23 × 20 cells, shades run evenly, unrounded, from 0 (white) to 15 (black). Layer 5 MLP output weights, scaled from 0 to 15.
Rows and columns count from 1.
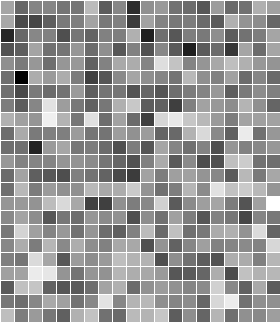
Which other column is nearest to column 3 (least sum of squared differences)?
9
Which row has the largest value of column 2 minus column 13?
6
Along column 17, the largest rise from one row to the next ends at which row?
23
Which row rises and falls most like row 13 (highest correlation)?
10
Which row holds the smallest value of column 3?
20
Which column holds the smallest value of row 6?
14
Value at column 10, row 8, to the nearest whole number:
3
